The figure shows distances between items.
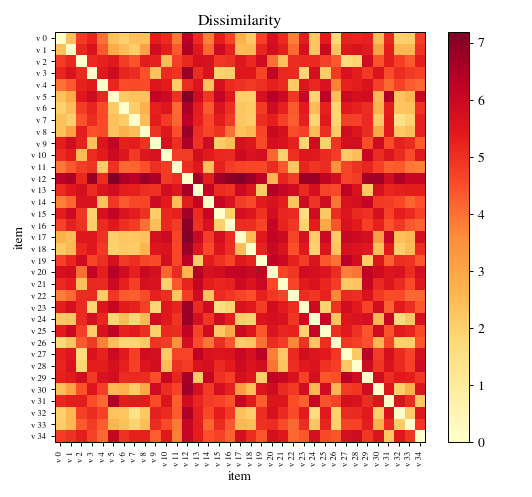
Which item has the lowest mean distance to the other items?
v 26
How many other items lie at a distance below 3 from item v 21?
4
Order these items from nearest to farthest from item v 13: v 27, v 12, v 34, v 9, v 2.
v 9, v 34, v 2, v 27, v 12
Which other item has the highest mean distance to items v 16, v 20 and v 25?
v 5
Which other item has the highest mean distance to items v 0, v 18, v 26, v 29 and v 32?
v 12
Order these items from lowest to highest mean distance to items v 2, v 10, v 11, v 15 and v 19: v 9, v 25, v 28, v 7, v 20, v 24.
v 28, v 25, v 9, v 7, v 20, v 24
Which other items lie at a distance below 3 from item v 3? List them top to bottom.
v 9, v 15, v 16, v 23, v 25
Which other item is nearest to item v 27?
v 2
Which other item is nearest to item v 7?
v 32
